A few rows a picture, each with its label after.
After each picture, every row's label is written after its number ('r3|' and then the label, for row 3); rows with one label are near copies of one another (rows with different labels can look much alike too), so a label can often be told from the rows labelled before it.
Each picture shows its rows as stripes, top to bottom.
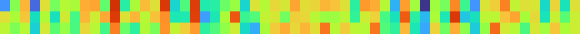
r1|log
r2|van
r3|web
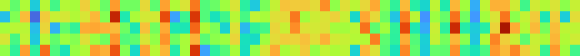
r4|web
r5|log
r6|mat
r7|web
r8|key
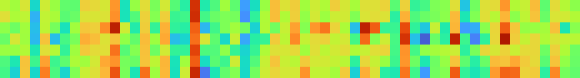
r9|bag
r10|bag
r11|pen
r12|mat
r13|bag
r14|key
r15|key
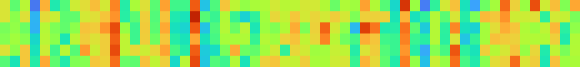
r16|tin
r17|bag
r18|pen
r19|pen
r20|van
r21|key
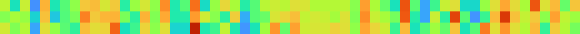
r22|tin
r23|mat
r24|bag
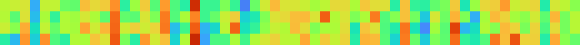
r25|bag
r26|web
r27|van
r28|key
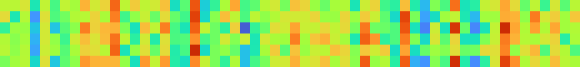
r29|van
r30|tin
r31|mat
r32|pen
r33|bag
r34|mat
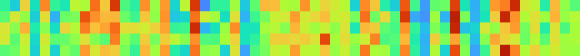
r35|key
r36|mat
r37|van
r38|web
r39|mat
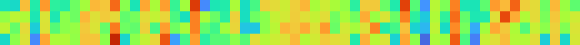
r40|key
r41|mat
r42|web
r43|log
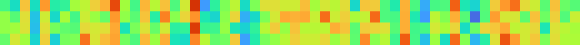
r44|key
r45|web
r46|bag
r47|mat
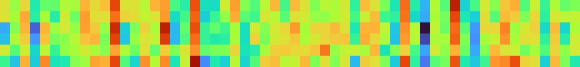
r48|van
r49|van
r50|log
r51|log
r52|web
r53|key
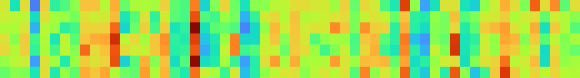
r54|tin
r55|bag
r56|bag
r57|van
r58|van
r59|bag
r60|mat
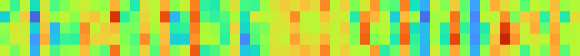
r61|web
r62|log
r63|mat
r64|mat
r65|web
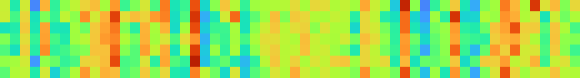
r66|tin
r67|van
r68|key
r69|key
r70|key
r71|bag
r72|mat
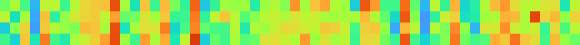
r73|pen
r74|tin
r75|log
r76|key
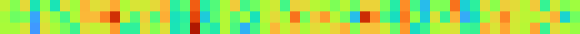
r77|van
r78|pen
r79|bag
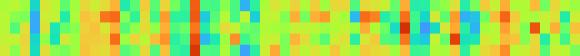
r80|bag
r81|pen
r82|tin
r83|van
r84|bag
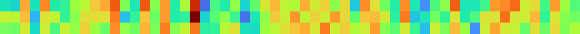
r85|key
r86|bag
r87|web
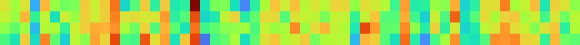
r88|bag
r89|van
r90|pen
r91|key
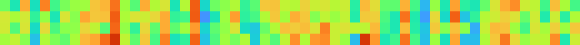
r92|key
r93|van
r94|web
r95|pen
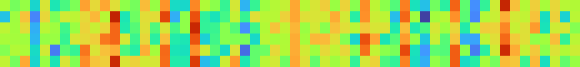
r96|mat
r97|log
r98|bag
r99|pen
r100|mat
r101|van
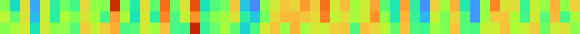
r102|web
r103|web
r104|bag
